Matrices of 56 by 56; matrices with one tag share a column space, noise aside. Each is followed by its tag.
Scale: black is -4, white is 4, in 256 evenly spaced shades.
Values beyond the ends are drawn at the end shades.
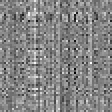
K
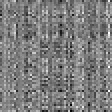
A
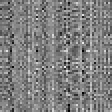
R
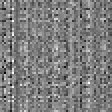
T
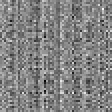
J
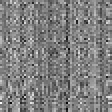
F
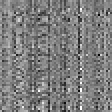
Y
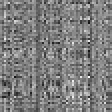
F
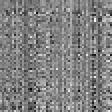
Y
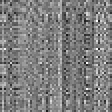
K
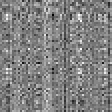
K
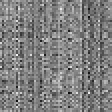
J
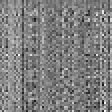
Y
